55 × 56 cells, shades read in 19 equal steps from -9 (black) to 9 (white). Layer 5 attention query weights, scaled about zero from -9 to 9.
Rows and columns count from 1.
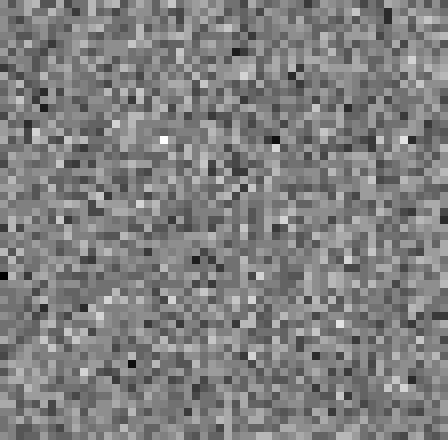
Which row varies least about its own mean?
53
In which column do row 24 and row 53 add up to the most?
32
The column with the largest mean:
43
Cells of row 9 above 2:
16
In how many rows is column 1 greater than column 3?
20
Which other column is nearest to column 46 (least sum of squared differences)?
34
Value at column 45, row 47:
-1
